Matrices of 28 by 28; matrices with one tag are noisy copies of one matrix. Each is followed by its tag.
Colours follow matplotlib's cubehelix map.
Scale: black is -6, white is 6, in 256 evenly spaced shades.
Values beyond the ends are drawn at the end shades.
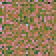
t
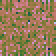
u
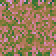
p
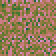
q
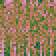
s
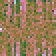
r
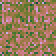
t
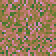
q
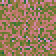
q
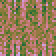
r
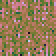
u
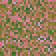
q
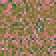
q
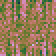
r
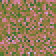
q
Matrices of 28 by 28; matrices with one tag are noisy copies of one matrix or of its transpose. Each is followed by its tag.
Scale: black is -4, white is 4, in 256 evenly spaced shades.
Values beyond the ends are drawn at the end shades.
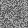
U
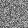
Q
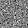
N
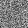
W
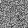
Q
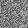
Q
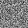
Q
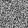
U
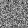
N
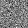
U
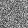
U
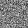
U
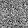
N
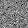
W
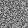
Q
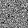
N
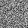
U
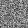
N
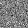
U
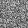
N
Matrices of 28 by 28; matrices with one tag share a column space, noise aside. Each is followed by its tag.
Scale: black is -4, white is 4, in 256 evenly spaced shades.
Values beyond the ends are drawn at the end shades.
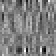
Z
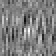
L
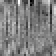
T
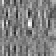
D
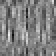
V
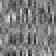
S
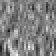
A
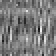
L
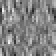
S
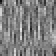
V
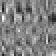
S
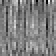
T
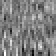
A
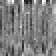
T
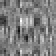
L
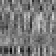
Z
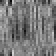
V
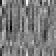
V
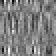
Z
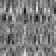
S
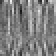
T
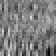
A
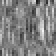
V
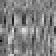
L
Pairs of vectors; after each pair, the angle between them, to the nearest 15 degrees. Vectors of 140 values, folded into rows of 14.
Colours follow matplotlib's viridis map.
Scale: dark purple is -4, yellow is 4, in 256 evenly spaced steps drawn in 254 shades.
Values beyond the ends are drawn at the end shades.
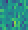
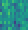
120 degrees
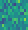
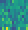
105 degrees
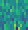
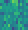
75 degrees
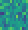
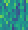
90 degrees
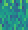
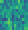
90 degrees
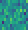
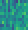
105 degrees
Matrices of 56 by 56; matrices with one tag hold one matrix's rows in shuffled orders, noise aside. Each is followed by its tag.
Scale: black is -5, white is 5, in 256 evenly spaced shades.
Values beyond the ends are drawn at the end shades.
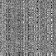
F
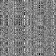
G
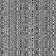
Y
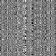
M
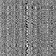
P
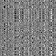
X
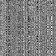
F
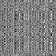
X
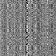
P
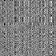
X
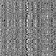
P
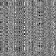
G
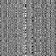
M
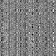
Y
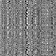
P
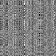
G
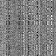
F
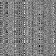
G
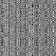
Y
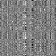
M
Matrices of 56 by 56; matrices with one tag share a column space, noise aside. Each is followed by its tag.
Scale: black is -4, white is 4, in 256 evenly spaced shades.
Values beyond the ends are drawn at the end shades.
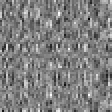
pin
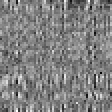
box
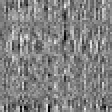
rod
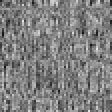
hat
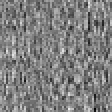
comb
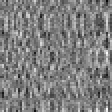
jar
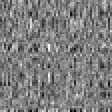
pin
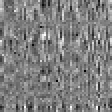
rod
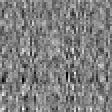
comb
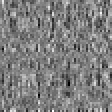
pin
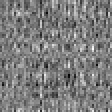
pin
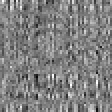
box
